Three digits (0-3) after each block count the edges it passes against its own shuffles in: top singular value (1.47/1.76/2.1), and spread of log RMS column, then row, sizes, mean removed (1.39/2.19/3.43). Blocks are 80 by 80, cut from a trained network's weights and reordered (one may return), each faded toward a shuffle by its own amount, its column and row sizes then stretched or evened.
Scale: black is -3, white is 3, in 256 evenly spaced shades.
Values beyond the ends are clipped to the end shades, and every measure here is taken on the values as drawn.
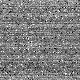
2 0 0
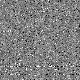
0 0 1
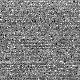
1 0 1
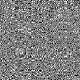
3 0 2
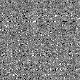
0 0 2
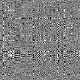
3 2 2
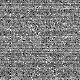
2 1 0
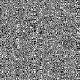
2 2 0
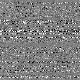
0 0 3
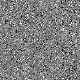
0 2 0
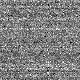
1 0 1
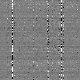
3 2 0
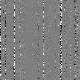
2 3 0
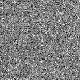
2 0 0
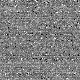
0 0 1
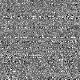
0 1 2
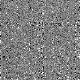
0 2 1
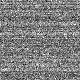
2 0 0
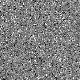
1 1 0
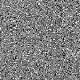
1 1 0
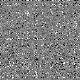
0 2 2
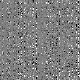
0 3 1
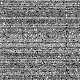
3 0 0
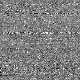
0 0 2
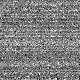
2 0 1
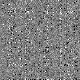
0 2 1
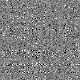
0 2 2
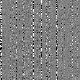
2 3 0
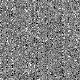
0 2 0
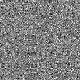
2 0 0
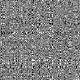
2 2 1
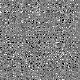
0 2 2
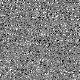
0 0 2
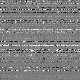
3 0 3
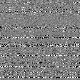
1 0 3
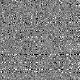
1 2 2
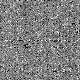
0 0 1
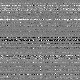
3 0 3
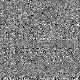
0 0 2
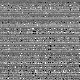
3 1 2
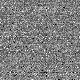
0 0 1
